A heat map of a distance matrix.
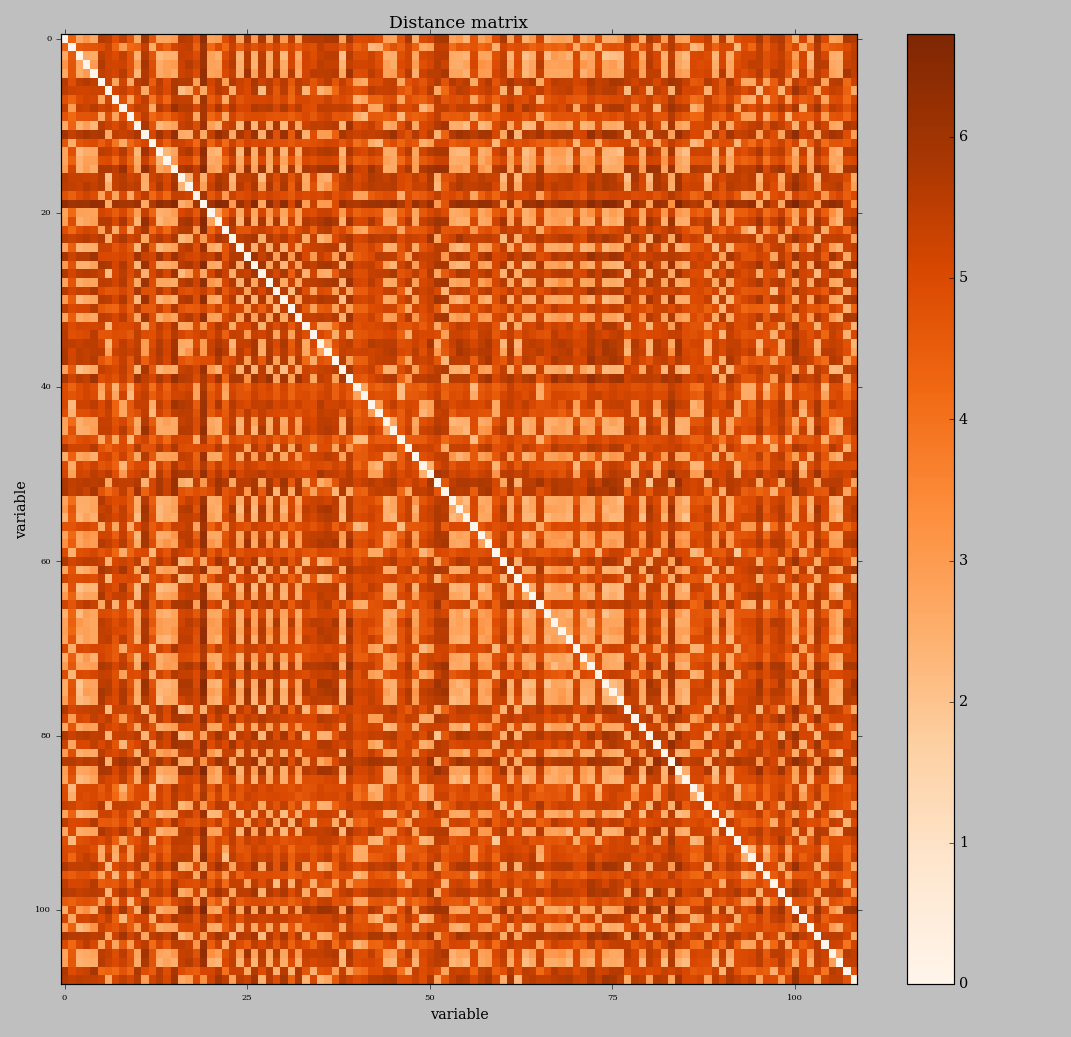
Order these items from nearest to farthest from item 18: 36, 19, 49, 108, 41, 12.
41, 12, 49, 108, 36, 19
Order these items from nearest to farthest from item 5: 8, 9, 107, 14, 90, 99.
9, 99, 107, 90, 14, 8
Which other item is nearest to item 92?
59
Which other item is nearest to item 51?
80
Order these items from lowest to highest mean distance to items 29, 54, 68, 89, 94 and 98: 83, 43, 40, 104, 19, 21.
21, 40, 104, 43, 83, 19
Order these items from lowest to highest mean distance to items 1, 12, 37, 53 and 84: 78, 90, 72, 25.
72, 78, 90, 25
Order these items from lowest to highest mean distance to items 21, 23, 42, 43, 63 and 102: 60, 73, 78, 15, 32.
32, 15, 73, 78, 60
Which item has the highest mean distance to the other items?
19
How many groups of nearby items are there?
5
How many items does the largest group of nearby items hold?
46
